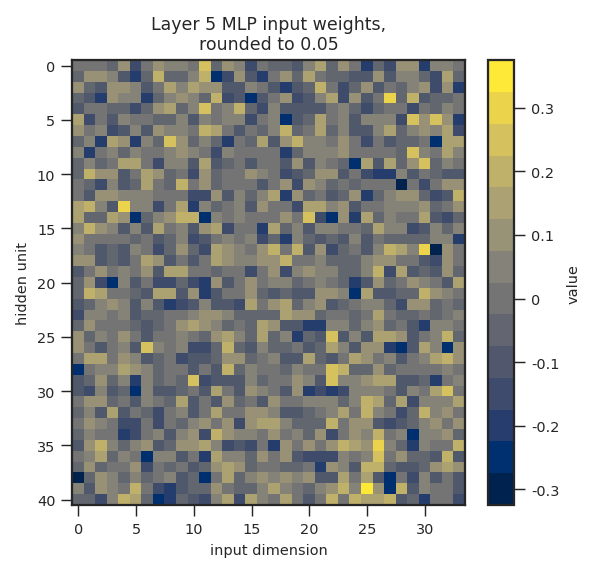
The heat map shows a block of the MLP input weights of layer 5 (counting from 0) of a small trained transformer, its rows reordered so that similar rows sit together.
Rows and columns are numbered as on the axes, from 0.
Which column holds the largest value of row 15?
1
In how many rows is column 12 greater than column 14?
21
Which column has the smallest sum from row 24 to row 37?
29
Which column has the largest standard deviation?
11
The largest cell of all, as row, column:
39, 25
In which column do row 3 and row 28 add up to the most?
22
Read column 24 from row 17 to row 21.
0 -0.05 -0.05 -0.2 -0.25
